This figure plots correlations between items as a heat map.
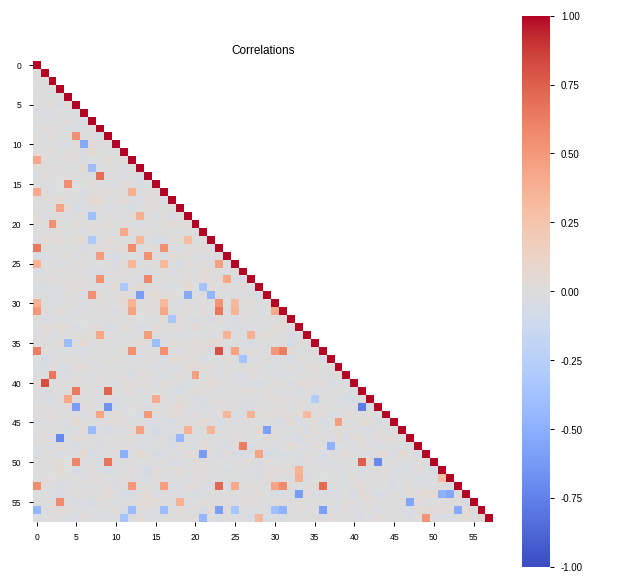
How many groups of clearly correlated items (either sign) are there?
14
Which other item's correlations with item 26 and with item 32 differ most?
48
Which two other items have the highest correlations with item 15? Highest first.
4, 42
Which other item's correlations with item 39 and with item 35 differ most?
2
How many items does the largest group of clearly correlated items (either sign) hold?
10
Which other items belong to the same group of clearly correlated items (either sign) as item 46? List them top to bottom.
7, 13, 19, 22, 29
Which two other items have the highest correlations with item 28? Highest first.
49, 57
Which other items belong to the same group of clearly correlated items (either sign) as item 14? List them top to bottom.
8, 24, 27, 34, 44
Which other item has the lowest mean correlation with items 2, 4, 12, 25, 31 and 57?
56
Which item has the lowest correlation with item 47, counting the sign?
3
